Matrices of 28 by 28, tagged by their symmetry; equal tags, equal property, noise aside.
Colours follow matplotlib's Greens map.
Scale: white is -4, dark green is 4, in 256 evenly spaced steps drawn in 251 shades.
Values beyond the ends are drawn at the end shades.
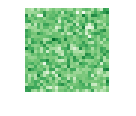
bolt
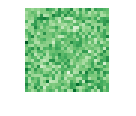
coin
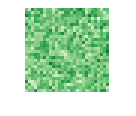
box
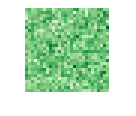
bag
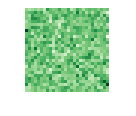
bag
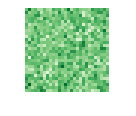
coin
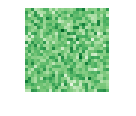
bag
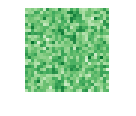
bolt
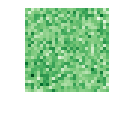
box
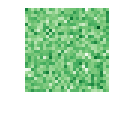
coin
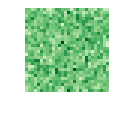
coin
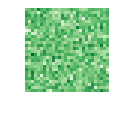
bolt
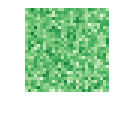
bag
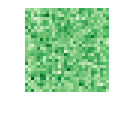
box
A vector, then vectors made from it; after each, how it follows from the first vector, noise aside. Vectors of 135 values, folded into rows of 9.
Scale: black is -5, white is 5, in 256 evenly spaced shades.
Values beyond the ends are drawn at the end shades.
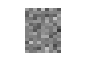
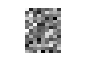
reversed, negated, scaled up.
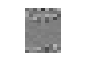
negated, partly zeroed.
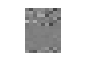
wrapped around, partly zeroed.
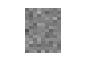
reversed, shrunk.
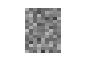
reversed, negated.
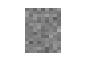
negated, shrunk.
